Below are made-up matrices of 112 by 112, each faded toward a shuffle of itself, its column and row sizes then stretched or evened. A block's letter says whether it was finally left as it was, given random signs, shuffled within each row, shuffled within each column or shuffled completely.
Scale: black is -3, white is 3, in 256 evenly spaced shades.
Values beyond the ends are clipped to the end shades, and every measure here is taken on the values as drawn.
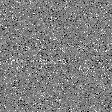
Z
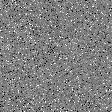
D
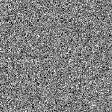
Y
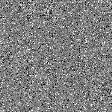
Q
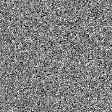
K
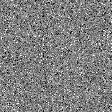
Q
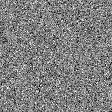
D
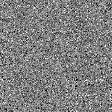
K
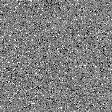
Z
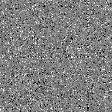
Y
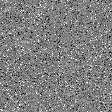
Q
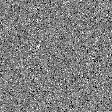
Q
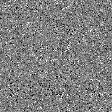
Y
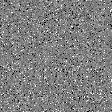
Y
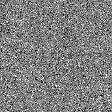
Q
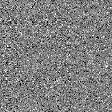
Y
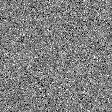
D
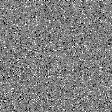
Y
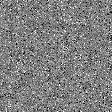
Q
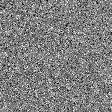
D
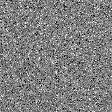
Q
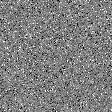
D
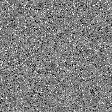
Z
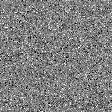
Z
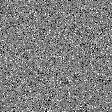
Z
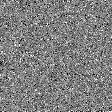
Z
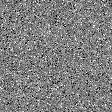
D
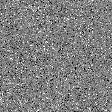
Q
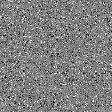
K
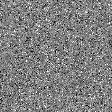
Q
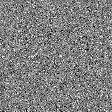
Z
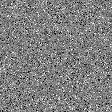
Z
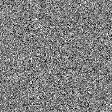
K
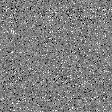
K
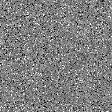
Y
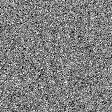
D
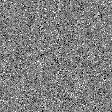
Q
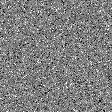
D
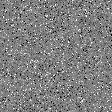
Q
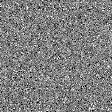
K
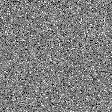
Z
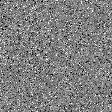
Q
